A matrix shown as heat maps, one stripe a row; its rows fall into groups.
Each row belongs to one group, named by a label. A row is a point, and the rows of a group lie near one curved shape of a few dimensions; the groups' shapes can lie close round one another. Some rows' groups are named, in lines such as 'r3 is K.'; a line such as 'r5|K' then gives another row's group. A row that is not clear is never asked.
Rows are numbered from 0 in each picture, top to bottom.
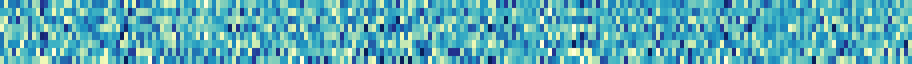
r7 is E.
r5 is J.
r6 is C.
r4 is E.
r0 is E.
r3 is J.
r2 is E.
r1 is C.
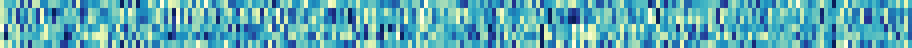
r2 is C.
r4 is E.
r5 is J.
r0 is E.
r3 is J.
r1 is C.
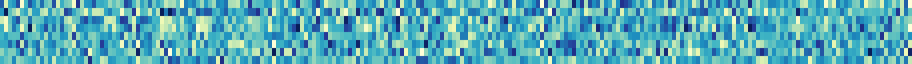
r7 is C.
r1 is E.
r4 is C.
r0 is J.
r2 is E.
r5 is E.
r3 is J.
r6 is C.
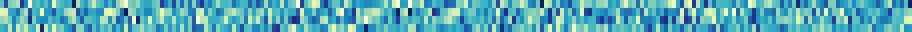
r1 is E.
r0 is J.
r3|C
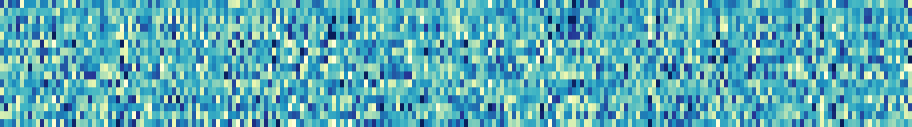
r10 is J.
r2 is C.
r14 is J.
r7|C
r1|C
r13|E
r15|C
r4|C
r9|J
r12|C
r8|J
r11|C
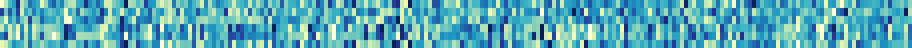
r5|E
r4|E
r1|J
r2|E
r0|E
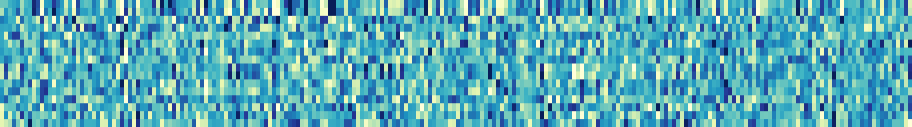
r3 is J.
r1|C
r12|E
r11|E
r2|C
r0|C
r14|J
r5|C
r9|J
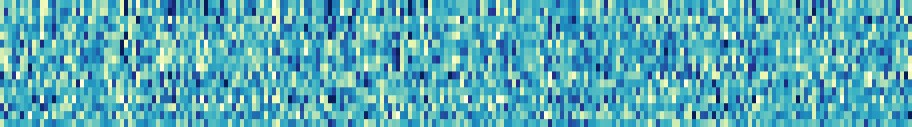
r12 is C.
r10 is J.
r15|C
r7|E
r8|J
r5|E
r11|C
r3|C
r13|E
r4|E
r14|J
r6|E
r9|C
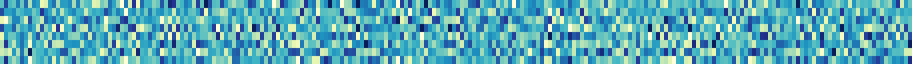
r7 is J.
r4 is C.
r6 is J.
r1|E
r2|E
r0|E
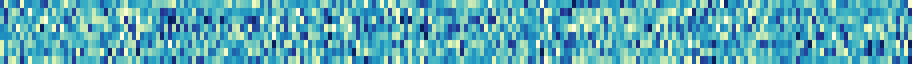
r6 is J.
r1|J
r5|C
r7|J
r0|J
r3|C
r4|E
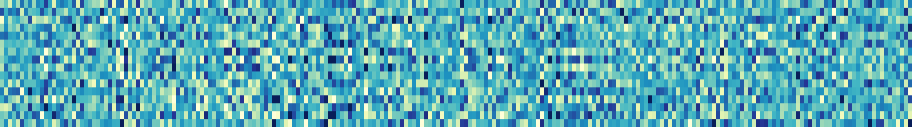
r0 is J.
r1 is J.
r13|J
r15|C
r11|J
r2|E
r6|J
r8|J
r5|J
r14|C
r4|E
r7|C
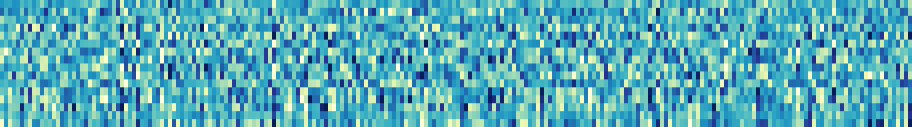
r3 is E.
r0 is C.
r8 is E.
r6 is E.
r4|C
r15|C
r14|C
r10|J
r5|E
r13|C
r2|C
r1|J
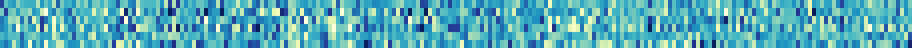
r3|C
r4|C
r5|J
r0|C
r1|E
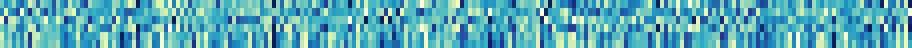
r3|C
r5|E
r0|C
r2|J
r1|J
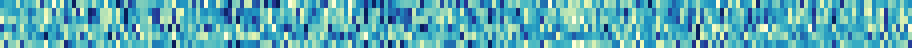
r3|C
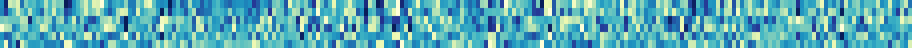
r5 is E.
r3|E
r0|E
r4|E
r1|E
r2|J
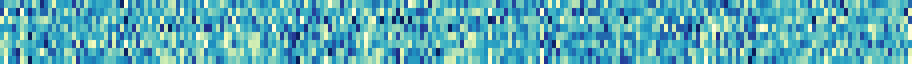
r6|E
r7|J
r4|J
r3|C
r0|E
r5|J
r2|E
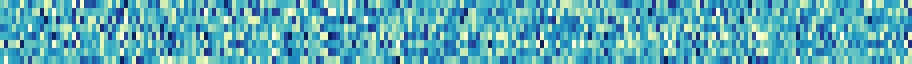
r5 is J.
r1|C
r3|J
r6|C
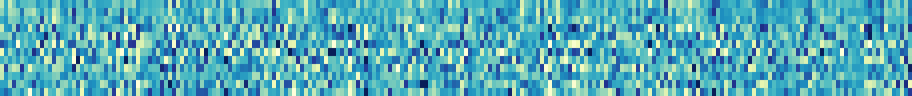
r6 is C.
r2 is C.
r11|J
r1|C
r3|C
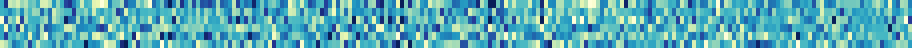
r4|E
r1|C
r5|E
